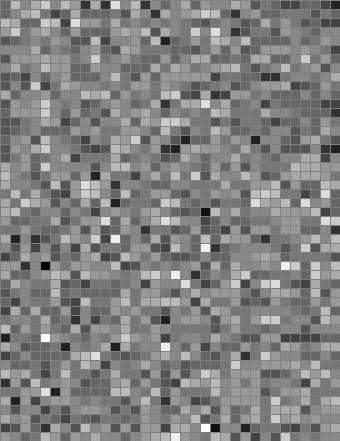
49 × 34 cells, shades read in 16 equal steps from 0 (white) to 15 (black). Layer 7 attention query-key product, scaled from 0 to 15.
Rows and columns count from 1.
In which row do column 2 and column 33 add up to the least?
22
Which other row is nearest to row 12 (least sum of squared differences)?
17
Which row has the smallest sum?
31
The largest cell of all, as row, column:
30, 5
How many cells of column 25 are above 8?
17
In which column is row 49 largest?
26
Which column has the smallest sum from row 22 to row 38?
28
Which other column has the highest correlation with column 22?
2
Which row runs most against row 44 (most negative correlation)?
21
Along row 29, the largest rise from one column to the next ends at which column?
11
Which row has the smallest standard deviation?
37
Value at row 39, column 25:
6
